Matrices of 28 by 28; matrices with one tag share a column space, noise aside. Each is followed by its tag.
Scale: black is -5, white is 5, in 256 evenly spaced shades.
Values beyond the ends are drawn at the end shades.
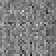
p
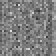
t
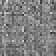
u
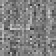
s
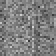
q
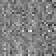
p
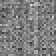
t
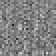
s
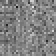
u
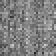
s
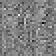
q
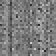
t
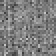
s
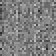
t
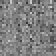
u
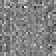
u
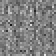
p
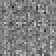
p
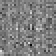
s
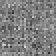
s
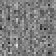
s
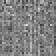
u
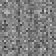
t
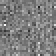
p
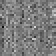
q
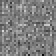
p
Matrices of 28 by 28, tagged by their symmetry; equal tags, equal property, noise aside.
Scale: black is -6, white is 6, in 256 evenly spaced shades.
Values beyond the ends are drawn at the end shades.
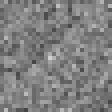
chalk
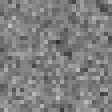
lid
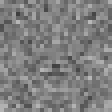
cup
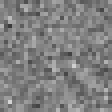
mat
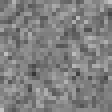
chalk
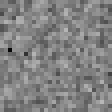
chalk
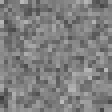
chalk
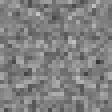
cup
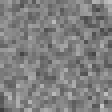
mat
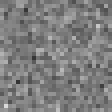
lid
